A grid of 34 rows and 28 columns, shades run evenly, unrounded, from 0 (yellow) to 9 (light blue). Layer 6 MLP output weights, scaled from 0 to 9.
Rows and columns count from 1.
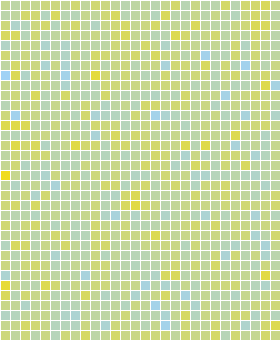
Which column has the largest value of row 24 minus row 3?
26
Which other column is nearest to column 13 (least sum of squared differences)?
19
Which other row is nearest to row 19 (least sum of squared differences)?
14
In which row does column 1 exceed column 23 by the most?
8
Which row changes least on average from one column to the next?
13
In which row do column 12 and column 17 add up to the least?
2
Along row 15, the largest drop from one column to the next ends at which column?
21
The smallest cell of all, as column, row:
1, 18
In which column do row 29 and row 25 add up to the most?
27
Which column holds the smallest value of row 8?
10
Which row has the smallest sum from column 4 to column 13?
15
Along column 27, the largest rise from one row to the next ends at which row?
29
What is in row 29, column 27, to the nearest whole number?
7
